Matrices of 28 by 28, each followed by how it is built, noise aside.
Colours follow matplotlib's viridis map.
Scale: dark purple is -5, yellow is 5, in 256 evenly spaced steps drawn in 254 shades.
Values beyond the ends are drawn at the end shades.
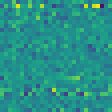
uneven rows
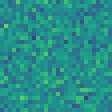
noise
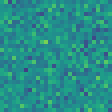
noise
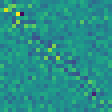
banded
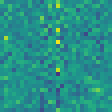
uneven columns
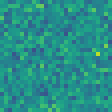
noise
